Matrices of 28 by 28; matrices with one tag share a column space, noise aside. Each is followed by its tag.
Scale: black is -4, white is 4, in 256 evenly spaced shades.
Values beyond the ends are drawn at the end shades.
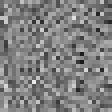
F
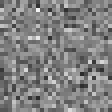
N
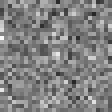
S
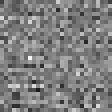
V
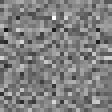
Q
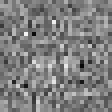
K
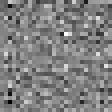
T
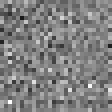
F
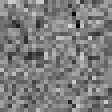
S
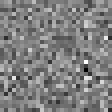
N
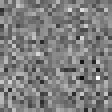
N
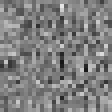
K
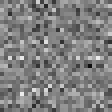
V
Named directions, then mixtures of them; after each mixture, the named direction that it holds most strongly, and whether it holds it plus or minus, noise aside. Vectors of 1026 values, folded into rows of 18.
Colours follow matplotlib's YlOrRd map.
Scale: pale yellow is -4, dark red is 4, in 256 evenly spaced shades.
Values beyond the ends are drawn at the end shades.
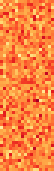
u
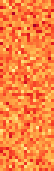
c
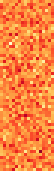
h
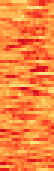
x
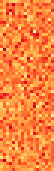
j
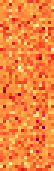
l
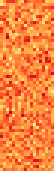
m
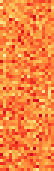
u, plus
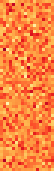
j, plus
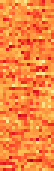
x, plus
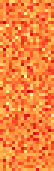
j, plus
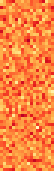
m, plus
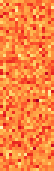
u, plus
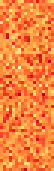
m, plus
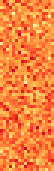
c, minus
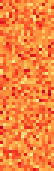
u, minus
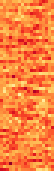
x, plus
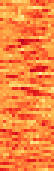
x, plus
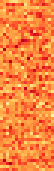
j, plus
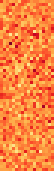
h, minus
